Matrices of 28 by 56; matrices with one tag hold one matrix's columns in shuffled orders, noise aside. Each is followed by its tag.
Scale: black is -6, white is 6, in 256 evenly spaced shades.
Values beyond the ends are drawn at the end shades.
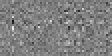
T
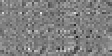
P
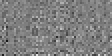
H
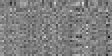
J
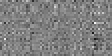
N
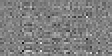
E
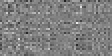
N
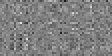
N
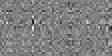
T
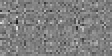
T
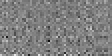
H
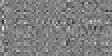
T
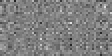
N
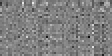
J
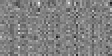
J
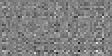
E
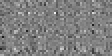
P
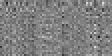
J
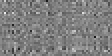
P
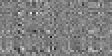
P
